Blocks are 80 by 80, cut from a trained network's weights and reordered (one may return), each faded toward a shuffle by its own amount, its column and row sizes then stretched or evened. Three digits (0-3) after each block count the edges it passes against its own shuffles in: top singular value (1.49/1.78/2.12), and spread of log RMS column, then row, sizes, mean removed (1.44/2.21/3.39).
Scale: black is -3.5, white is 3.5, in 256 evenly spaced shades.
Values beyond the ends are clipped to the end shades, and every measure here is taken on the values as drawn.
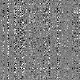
1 3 2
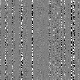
2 3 0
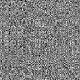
2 2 1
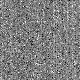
0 0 0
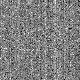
1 0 1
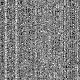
3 1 0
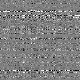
2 1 3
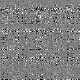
0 2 3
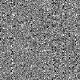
1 2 0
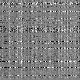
3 0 3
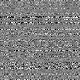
2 0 3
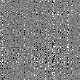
0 3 2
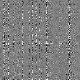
2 3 1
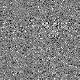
0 1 1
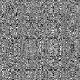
3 2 0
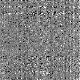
1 1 2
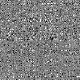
0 2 2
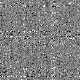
0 1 2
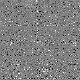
0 1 2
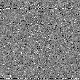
2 0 1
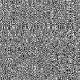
3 1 0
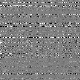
2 1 3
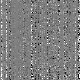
2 3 1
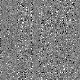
2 2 0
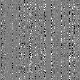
0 3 1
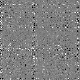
0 2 2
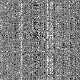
3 2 1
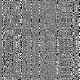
3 3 0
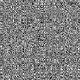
2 2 1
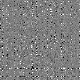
1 2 1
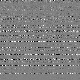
1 0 3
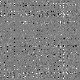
0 2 2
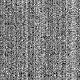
3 0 1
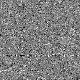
0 0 1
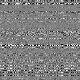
3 0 3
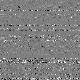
0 0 3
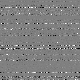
2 0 3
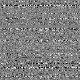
2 0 3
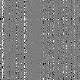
2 3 1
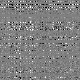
1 1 3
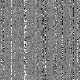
2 3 0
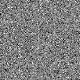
1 1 0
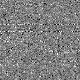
1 0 1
